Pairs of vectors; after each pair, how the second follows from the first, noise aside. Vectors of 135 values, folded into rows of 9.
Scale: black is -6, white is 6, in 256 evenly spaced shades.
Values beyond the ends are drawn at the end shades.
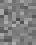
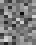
negated, scaled up.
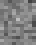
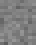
reversed, shrunk.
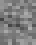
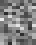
negated, scaled up.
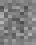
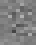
reversed, partly zeroed.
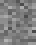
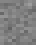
reversed, shrunk.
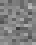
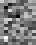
reversed, scaled up.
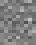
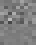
reversed, partly zeroed.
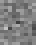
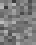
wrapped around.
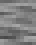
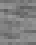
reversed, shrunk.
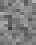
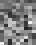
reversed, scaled up.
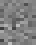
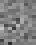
sign-scrambled.
